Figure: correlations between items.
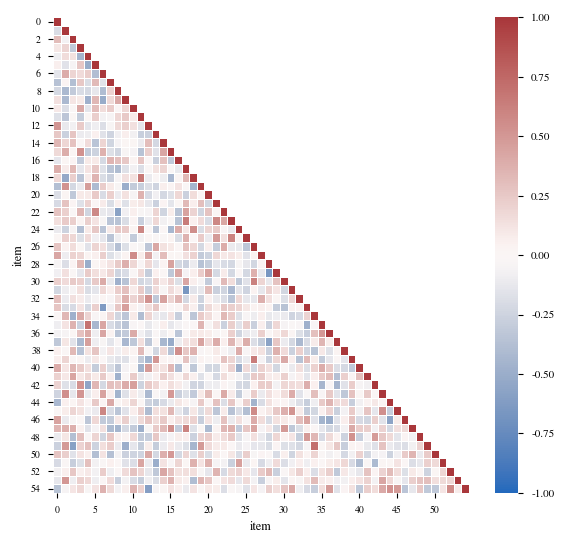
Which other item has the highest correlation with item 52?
54
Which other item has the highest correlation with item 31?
45
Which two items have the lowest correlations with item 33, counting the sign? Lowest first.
6, 35
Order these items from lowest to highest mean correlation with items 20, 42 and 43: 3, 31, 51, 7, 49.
51, 49, 7, 31, 3
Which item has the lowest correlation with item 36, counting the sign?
46
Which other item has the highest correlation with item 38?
16
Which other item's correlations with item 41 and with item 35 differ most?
37
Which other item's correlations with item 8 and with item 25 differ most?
23
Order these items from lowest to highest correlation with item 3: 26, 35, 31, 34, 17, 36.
35, 17, 26, 31, 36, 34
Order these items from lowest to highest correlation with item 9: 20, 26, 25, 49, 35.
49, 35, 26, 25, 20
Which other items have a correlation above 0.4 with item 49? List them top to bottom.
1, 19, 34
